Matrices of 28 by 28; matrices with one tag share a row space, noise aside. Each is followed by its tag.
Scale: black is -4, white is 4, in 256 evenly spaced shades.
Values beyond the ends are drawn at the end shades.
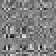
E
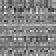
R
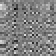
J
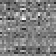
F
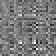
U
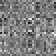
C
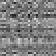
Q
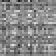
Q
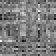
F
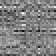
F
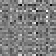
U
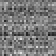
R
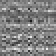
Q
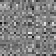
C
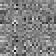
J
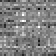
F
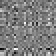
J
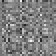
E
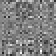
E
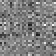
C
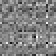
U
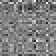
U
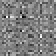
E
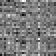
F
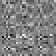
E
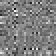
J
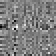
J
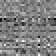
F
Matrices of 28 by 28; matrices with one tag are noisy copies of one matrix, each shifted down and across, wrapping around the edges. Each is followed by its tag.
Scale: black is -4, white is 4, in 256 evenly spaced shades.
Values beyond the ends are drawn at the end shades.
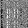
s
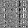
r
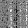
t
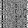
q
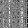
t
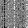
t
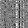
q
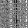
t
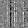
r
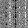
t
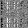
s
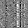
q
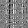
r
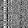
q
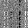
s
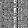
q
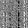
s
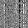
r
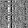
q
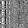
q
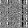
r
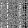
t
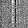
q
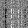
s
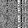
q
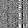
q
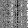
t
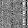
q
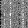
t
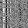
q
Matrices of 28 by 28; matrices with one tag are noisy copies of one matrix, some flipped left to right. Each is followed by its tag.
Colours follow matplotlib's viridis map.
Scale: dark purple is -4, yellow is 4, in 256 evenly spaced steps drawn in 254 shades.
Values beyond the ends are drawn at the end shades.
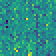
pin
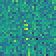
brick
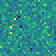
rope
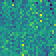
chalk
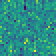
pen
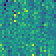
chalk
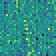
brick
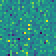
brick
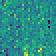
pin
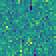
pen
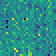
pin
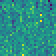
chalk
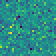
rope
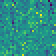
chalk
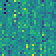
chalk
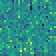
pen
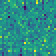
pen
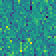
pen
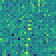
brick
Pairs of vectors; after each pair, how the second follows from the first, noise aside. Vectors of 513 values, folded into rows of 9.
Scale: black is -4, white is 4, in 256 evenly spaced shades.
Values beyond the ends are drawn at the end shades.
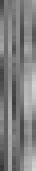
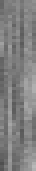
shrunk.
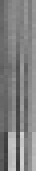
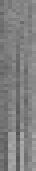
shrunk.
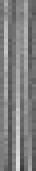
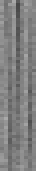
reversed, negated, shrunk.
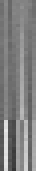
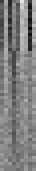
reversed, negated.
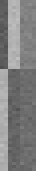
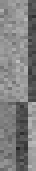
reversed, negated.
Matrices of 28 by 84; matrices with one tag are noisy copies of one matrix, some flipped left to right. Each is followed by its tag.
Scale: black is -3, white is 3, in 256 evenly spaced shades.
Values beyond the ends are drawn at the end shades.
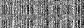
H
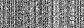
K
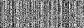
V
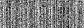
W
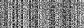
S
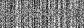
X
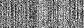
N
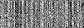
V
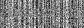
X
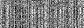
W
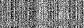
N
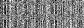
H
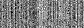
N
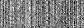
K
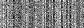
S
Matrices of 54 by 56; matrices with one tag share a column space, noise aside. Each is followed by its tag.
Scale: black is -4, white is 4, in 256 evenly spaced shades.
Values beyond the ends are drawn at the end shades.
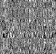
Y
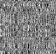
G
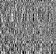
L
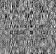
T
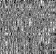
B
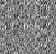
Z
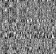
Y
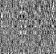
T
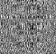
Z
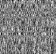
B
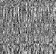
L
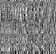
L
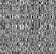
Z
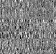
Y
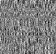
B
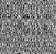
Z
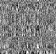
G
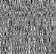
B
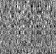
T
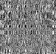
T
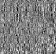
L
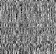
L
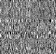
Y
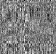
L
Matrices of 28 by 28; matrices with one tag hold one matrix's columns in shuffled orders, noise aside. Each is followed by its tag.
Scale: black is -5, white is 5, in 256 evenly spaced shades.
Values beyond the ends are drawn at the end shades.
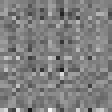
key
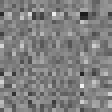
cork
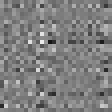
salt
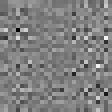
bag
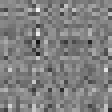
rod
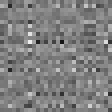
salt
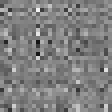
rod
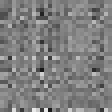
key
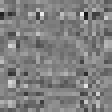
cork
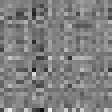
key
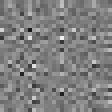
bag
